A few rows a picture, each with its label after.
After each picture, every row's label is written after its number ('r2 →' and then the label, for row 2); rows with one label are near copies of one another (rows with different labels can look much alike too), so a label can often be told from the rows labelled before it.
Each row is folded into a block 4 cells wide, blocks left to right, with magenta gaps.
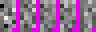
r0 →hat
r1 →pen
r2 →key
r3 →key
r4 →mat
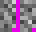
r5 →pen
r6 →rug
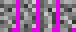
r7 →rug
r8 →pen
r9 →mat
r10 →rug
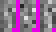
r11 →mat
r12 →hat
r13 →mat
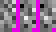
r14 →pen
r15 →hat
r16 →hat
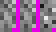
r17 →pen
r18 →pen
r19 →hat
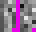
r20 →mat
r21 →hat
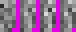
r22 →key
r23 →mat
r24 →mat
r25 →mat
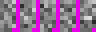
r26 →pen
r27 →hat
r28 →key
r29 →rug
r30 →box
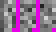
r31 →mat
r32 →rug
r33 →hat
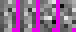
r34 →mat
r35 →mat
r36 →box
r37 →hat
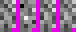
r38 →pen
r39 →hat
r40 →pen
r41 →pen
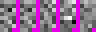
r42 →rug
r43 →rug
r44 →pen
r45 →box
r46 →key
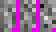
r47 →mat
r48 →pen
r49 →hat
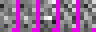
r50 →hat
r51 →hat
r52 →box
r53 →pen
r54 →pen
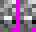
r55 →box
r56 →box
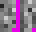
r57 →hat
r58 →mat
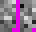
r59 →box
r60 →hat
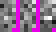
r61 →hat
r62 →pen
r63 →box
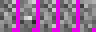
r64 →pen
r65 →box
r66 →pen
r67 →pen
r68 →key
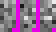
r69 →key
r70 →hat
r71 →box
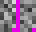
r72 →pen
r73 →rug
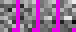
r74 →rug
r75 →key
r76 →box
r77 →box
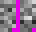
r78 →rug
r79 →box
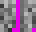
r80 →key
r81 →mat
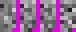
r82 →hat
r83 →key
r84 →key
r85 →rug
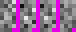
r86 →pen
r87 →hat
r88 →hat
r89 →key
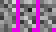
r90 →pen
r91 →rug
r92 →rug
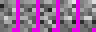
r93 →hat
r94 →rug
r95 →rug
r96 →box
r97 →box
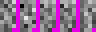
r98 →pen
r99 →hat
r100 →key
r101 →key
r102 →mat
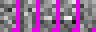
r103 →rug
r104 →mat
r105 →box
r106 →box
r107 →key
